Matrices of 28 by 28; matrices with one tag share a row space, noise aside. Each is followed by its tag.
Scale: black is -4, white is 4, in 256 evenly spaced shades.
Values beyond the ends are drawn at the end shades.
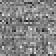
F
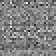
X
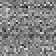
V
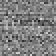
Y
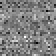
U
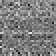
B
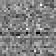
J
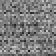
X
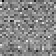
B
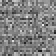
Y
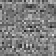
F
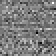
Y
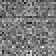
F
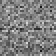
V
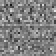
B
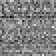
B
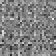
B
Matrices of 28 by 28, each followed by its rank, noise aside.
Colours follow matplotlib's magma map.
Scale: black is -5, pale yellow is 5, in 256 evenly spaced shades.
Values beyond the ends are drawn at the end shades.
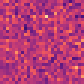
seven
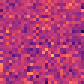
eight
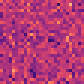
five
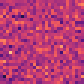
six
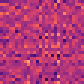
five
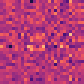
four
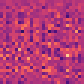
four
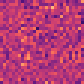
six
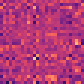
four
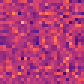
six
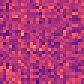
eight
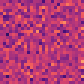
seven
